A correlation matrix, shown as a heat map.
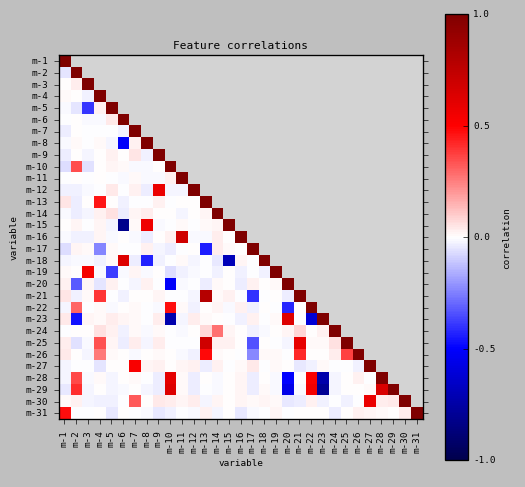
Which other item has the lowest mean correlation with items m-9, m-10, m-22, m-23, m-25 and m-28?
m-20
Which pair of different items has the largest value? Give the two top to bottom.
m-13, m-21
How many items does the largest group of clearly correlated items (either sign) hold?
7
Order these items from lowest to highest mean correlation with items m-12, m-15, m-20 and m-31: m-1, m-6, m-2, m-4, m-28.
m-6, m-28, m-2, m-4, m-1
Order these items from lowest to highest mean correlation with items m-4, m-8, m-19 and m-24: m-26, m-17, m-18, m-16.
m-18, m-17, m-16, m-26
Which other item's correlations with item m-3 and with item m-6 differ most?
m-15
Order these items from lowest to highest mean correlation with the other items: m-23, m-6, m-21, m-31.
m-23, m-6, m-31, m-21
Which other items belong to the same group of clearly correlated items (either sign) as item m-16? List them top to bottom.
m-11
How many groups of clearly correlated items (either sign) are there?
9
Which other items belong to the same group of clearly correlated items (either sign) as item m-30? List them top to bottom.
m-7, m-27
